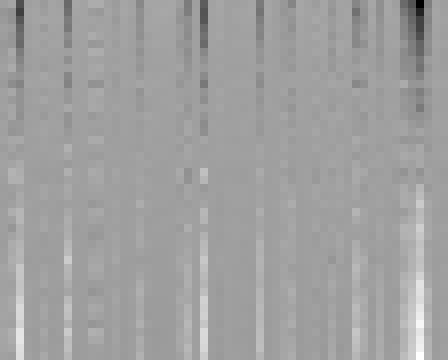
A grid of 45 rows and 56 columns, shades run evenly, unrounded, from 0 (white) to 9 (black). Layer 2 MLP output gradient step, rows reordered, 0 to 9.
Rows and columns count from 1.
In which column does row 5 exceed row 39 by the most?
53
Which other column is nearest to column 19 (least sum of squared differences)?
47
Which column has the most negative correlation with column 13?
4
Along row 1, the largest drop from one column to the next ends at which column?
54
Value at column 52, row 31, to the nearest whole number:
3
